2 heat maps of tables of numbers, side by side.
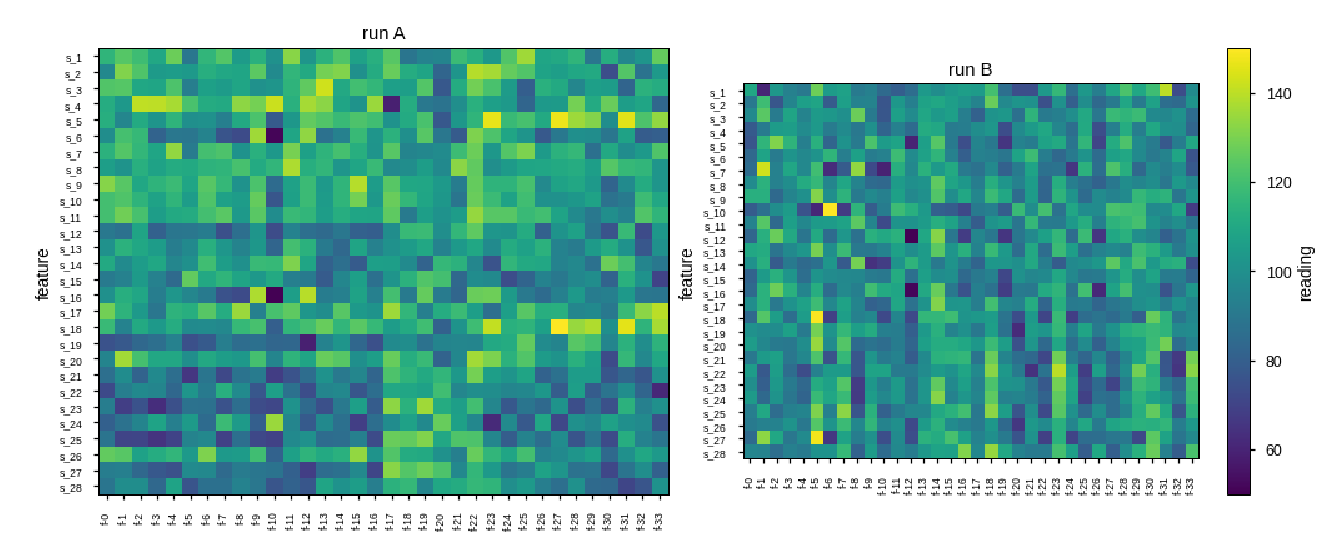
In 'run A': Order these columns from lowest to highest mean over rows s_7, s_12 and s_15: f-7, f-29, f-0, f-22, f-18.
f-29, f-0, f-7, f-18, f-22
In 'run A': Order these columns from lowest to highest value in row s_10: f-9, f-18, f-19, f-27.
f-27, f-19, f-18, f-9
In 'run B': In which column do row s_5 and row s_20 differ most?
f-31
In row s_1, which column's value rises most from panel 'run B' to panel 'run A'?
f-1
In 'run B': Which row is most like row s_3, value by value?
s_11
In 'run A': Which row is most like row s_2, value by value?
s_20
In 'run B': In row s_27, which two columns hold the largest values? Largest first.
f-5, f-1
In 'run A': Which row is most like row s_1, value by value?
s_7
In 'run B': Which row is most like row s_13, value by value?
s_9
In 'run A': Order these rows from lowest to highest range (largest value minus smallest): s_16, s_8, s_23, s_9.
s_8, s_9, s_23, s_16
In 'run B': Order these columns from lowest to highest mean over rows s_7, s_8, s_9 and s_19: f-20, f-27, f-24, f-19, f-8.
f-20, f-24, f-19, f-27, f-8
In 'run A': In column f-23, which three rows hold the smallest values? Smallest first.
s_24, s_14, s_17
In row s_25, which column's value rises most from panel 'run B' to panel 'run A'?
f-22
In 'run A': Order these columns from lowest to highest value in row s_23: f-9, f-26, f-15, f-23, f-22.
f-9, f-26, f-23, f-15, f-22
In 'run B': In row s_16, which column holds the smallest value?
f-12
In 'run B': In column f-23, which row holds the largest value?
s_22
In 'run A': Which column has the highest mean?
f-22
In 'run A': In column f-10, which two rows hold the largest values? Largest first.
s_4, s_24
